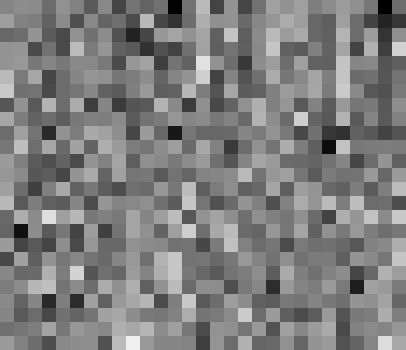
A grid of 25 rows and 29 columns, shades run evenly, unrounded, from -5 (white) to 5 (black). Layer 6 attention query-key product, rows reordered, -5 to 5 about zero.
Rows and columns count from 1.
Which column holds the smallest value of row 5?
15
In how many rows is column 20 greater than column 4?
8
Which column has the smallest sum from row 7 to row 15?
1
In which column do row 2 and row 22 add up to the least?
11
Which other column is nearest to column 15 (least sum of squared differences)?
25
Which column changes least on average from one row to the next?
23
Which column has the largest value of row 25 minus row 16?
4
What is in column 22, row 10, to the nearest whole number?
2
